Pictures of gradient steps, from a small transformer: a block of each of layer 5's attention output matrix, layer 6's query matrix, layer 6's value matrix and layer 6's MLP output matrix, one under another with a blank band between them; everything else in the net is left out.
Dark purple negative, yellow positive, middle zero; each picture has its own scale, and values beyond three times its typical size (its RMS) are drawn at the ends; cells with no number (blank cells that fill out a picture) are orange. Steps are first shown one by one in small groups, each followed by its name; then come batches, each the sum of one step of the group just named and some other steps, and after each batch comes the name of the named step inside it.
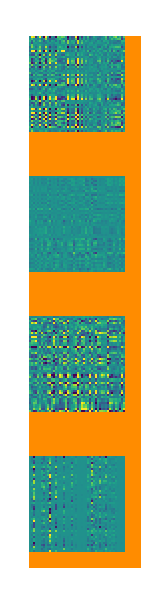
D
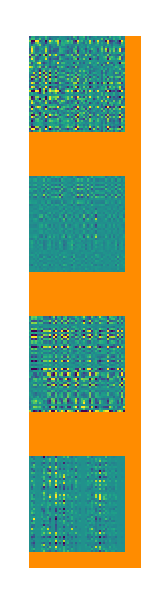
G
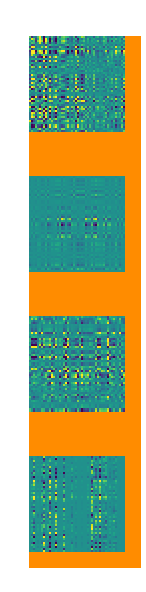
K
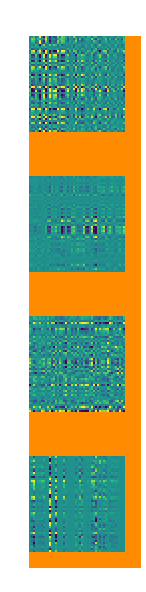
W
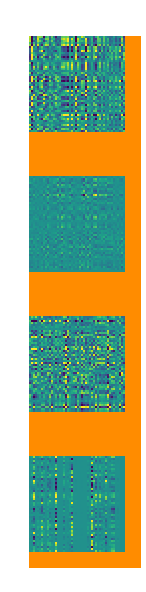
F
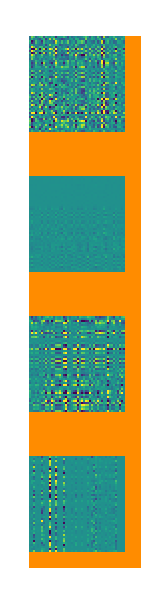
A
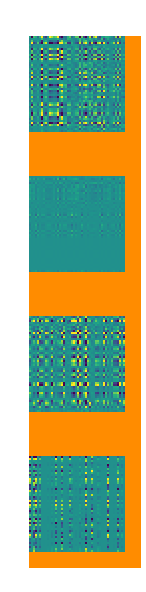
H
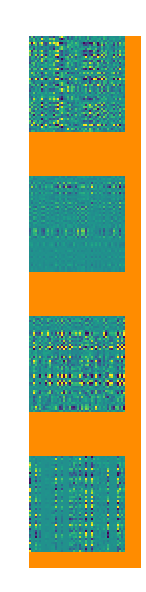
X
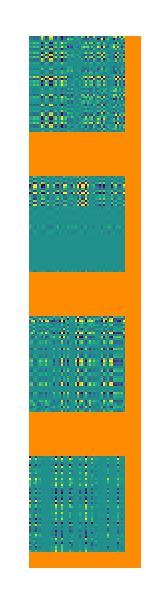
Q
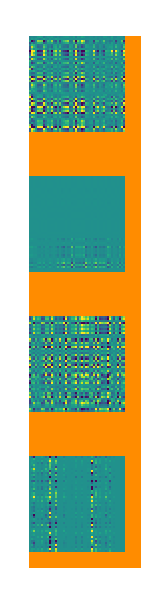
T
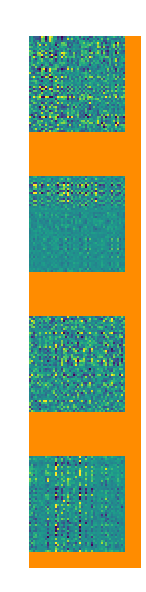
Q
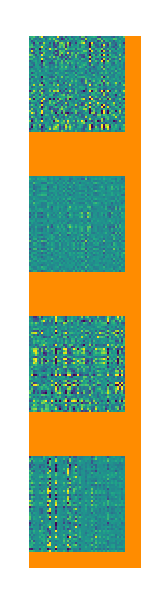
A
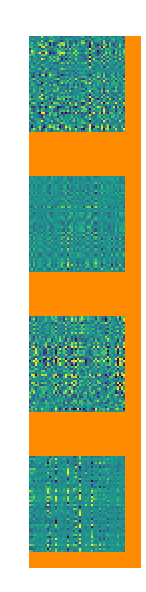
T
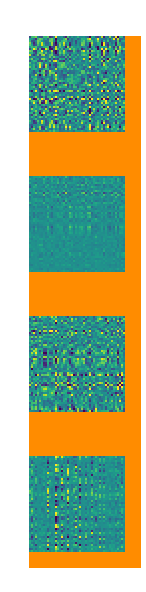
G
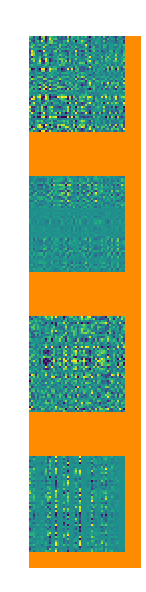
T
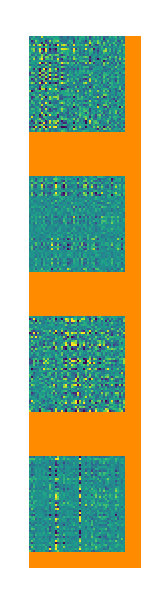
G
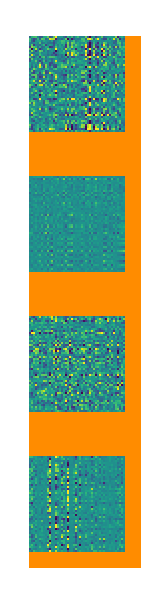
A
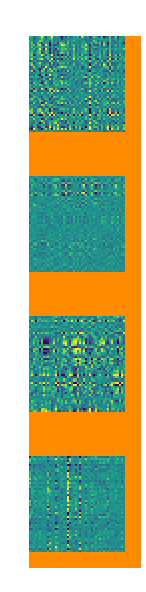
Q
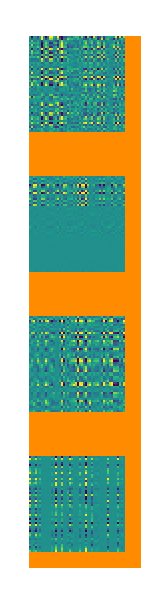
Q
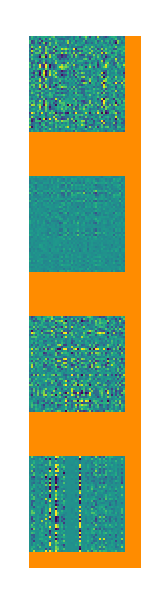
A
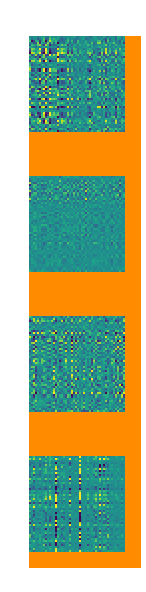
G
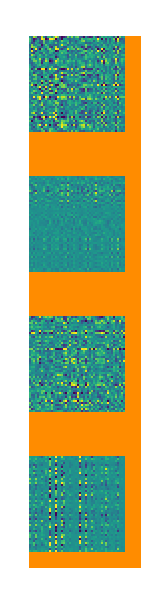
A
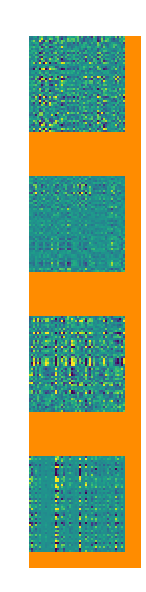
Q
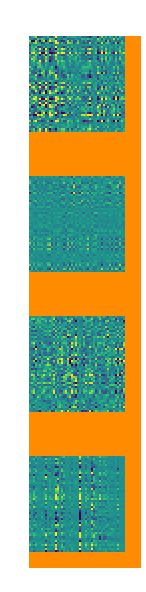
G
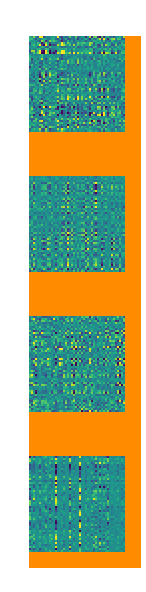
D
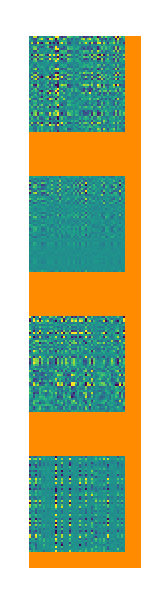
H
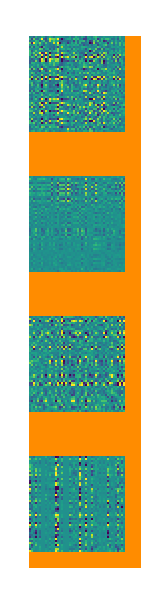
X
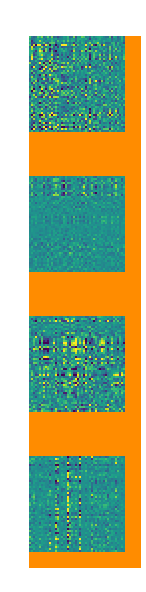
F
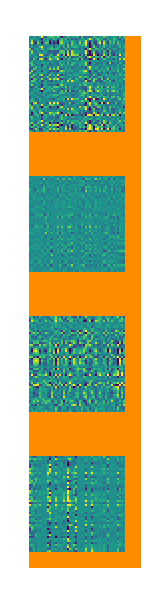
H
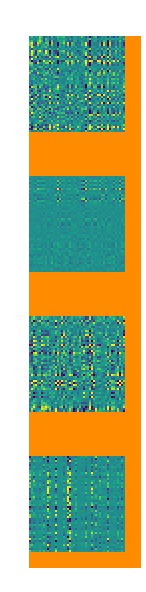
K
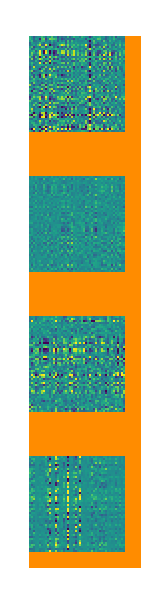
W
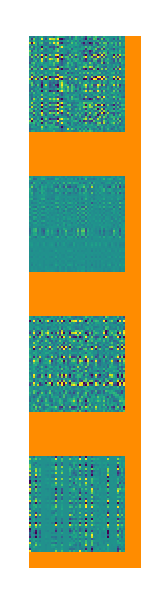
X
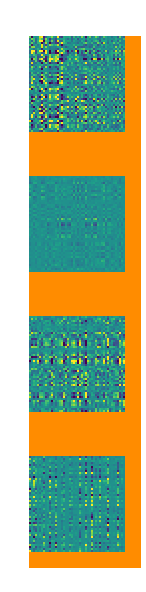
K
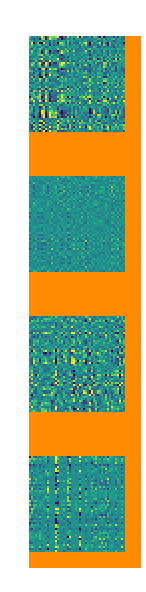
H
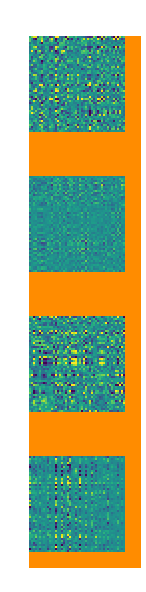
D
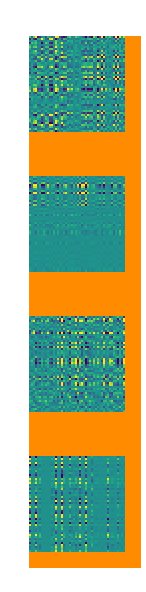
Q
